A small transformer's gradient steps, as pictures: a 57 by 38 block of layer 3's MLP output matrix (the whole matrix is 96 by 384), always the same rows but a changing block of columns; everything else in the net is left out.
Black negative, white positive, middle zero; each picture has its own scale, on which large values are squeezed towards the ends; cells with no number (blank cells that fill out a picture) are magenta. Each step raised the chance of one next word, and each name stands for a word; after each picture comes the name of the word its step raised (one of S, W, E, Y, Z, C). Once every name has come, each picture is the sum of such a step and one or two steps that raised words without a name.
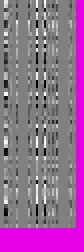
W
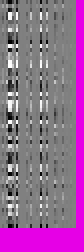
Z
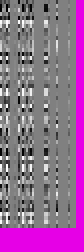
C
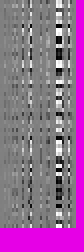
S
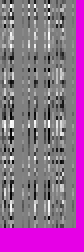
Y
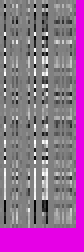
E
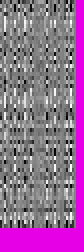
C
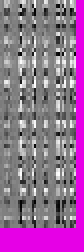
E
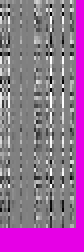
E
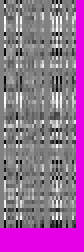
Z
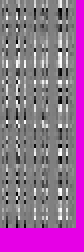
Z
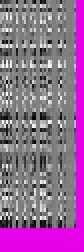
Z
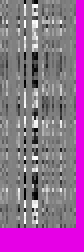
Y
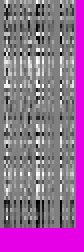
E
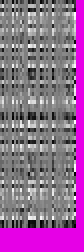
Z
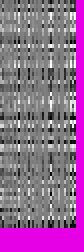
Z
